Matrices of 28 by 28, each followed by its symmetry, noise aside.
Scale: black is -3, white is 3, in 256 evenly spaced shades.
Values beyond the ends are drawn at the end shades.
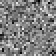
symmetric.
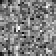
mirrored top to bottom.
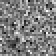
symmetric across the other diagonal.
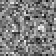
mirrored top to bottom.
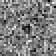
symmetric across the other diagonal.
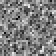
symmetric.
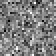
no symmetry.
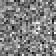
mirrored top to bottom.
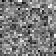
symmetric across the other diagonal.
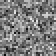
no symmetry.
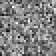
symmetric across the other diagonal.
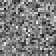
no symmetry.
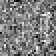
mirrored top to bottom.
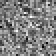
symmetric.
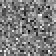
symmetric across the other diagonal.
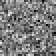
no symmetry.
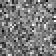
symmetric across the other diagonal.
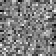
same after a half turn.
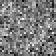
symmetric.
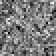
same after a half turn.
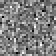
no symmetry.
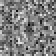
mirrored top to bottom.
